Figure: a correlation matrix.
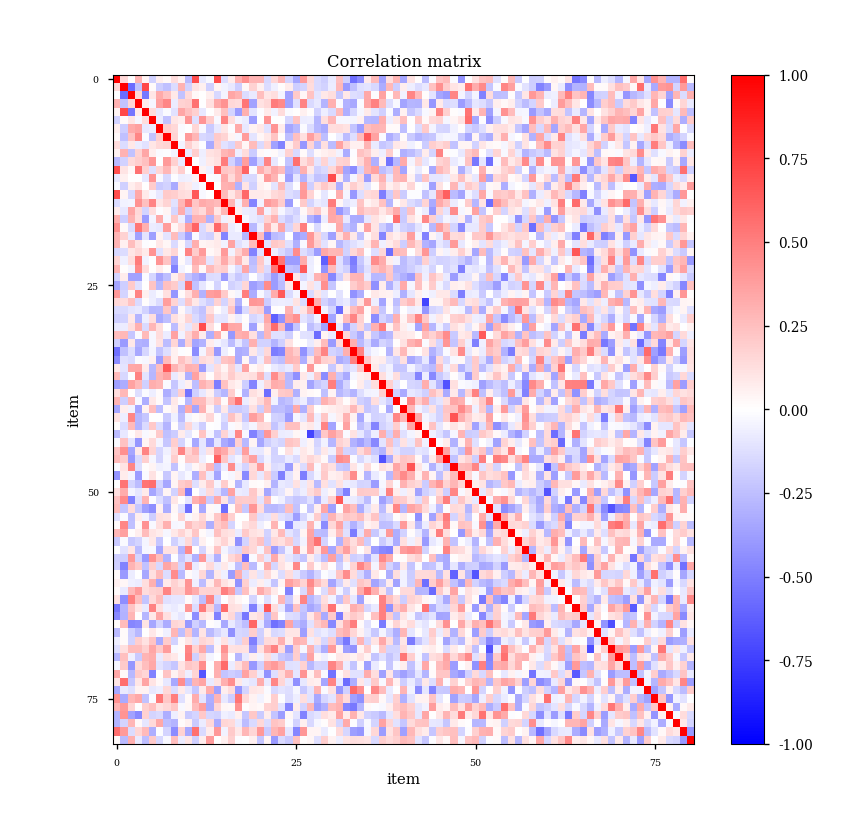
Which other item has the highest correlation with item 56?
28
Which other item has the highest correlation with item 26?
23
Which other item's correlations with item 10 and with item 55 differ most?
38
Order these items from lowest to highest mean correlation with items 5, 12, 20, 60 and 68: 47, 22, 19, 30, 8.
19, 47, 8, 22, 30
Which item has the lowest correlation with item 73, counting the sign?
32
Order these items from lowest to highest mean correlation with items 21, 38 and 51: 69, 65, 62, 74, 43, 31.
65, 74, 62, 69, 43, 31
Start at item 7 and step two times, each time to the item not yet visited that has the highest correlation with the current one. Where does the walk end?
62
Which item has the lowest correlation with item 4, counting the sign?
2
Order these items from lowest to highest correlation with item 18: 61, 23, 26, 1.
1, 61, 23, 26
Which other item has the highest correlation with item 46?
14
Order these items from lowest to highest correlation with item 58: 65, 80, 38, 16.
80, 16, 38, 65
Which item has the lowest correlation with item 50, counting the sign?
60
